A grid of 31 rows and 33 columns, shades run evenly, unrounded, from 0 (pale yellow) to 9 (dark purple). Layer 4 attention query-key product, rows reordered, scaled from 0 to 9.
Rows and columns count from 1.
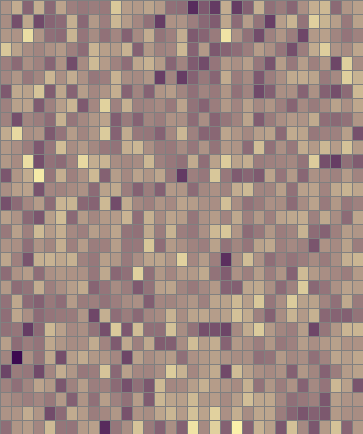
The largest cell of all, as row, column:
26, 2
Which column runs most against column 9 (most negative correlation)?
16
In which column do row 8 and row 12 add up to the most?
4
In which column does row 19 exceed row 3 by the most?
21
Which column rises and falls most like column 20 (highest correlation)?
18
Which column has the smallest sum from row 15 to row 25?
28
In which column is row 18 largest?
29
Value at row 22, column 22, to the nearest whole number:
2
